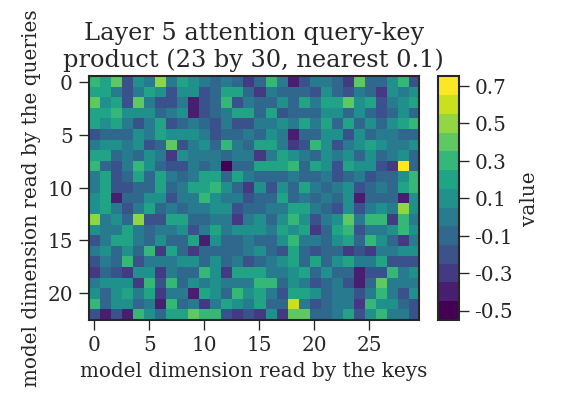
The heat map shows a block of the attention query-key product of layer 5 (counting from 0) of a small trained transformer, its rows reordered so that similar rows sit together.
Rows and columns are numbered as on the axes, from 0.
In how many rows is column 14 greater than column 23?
8
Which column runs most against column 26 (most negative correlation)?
21
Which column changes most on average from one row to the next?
28
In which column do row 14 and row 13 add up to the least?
20
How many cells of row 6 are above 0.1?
6
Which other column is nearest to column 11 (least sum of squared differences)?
19
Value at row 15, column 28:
-0.3
